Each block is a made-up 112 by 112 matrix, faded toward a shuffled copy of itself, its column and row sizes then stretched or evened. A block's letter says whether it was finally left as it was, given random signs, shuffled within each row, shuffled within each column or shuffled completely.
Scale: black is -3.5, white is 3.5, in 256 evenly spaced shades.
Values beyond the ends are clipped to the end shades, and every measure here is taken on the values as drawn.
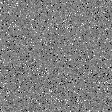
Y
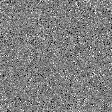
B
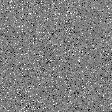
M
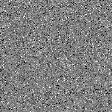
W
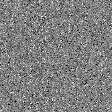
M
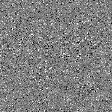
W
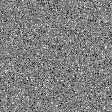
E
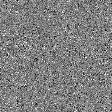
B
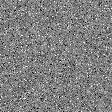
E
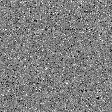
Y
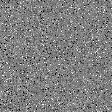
B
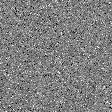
E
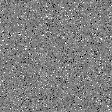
B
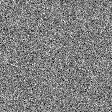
E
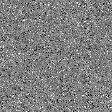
B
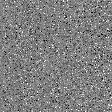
M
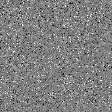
B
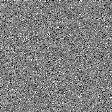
B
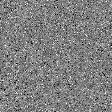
M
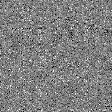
W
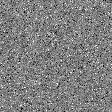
E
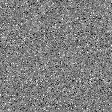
Y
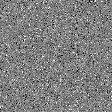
M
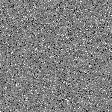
E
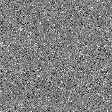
B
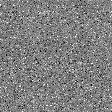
Y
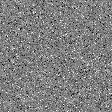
E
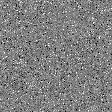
E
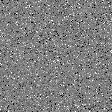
Y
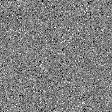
W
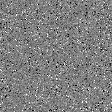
B
